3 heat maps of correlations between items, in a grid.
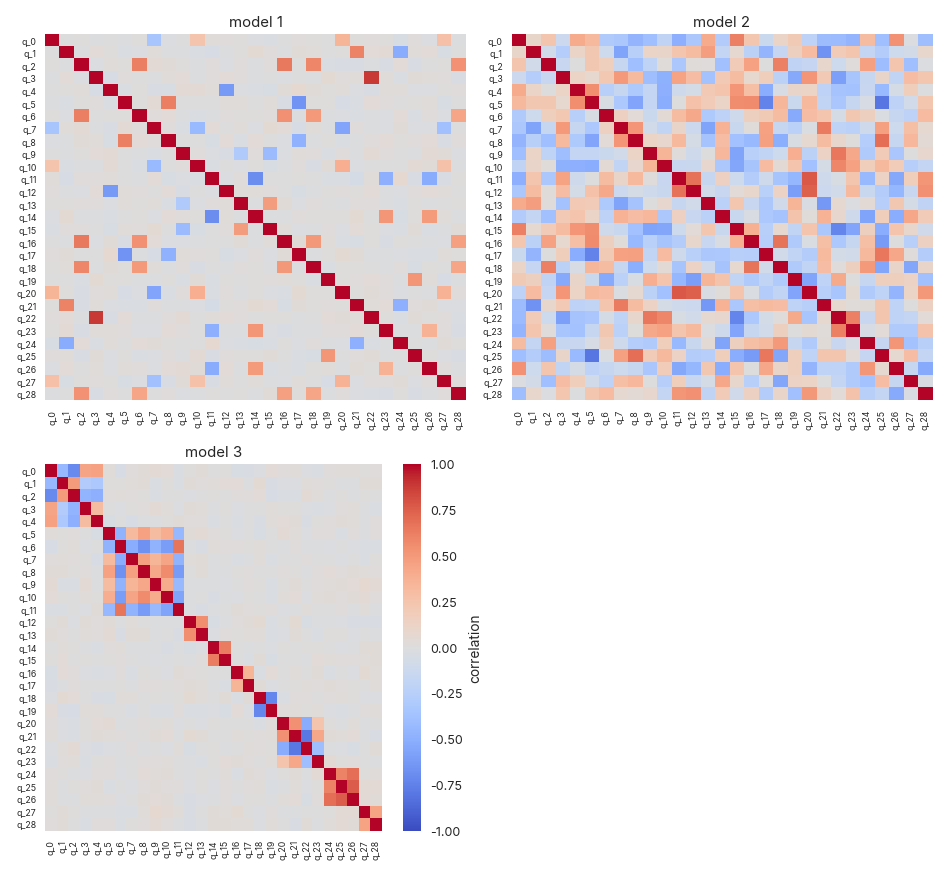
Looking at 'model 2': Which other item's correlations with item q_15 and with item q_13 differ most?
q_22
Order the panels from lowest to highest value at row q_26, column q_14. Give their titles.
model 2, model 3, model 1
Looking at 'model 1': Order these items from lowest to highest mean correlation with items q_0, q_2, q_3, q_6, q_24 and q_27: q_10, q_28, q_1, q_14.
q_1, q_14, q_10, q_28
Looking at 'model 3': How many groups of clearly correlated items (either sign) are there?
9
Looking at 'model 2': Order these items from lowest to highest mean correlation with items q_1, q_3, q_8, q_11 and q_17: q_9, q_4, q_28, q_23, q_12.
q_4, q_9, q_23, q_28, q_12
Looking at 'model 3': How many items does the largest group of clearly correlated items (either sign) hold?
7
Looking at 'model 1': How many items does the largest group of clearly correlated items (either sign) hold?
5
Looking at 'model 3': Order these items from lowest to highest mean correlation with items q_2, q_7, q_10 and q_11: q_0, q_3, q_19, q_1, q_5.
q_0, q_3, q_19, q_5, q_1
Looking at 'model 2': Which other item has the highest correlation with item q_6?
q_12
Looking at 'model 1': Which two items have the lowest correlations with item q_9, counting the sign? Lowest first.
q_15, q_13
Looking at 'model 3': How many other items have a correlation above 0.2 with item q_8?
4
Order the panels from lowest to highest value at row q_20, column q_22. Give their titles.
model 3, model 2, model 1
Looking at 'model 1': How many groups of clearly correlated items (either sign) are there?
9
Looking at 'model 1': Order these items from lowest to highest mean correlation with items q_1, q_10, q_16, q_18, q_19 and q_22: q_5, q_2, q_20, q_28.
q_5, q_20, q_28, q_2
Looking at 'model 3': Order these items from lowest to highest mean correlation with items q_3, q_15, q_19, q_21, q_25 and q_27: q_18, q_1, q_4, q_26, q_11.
q_18, q_1, q_11, q_4, q_26
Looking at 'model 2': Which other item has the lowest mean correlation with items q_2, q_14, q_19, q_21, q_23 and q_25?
q_15
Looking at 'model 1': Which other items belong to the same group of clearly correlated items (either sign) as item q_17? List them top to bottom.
q_5, q_8
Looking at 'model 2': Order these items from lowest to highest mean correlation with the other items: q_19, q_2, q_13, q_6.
q_19, q_13, q_2, q_6
